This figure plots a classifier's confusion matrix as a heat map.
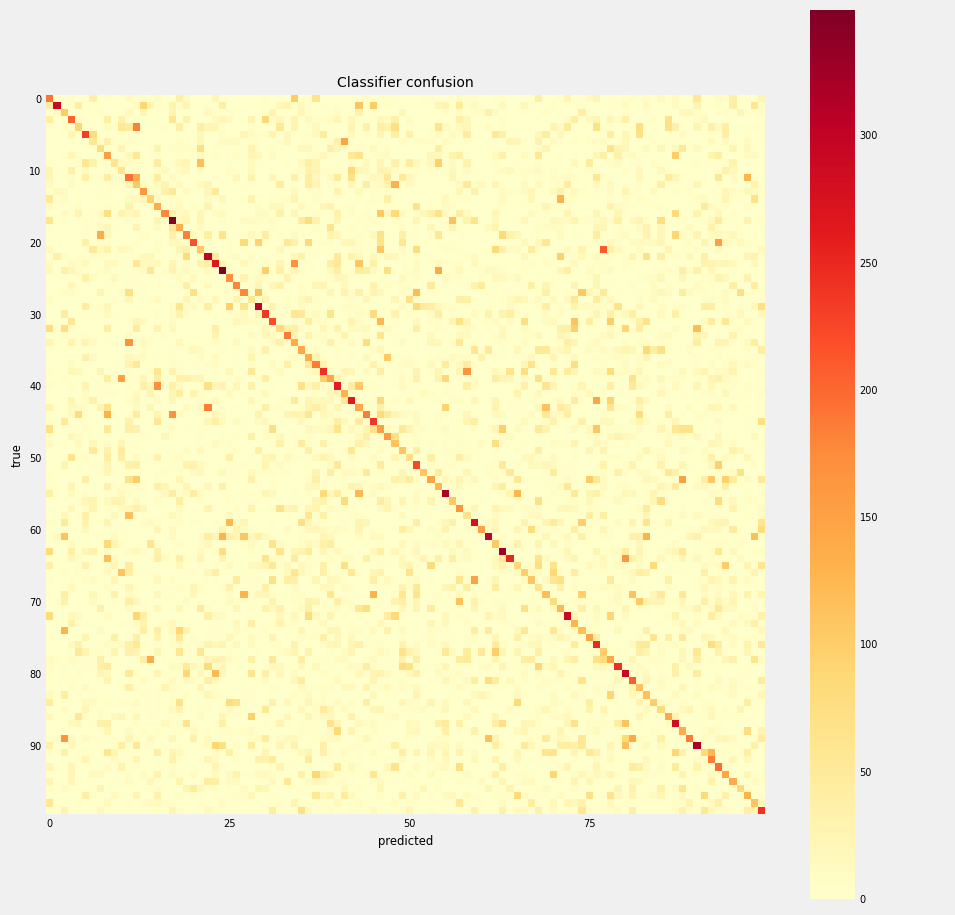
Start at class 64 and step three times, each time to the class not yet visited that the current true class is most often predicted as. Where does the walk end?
34
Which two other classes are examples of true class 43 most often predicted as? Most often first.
22, 69
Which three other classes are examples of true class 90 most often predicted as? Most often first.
80, 23, 24
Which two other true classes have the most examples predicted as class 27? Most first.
69, 61
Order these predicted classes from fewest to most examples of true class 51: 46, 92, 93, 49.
49, 92, 46, 93
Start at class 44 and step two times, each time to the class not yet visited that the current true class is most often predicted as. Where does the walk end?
56
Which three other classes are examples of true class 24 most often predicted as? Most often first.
54, 30, 47
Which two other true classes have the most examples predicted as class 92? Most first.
91, 53
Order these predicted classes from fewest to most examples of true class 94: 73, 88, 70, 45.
73, 88, 45, 70
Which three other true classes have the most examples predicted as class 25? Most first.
59, 29, 84
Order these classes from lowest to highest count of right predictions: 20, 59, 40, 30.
20, 30, 40, 59
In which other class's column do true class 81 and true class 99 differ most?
61
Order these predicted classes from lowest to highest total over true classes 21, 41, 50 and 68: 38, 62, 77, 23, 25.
23, 38, 25, 62, 77
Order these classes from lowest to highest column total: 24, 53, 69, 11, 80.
53, 69, 24, 80, 11
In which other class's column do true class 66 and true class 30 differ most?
10
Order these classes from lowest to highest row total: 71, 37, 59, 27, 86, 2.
2, 86, 37, 71, 27, 59
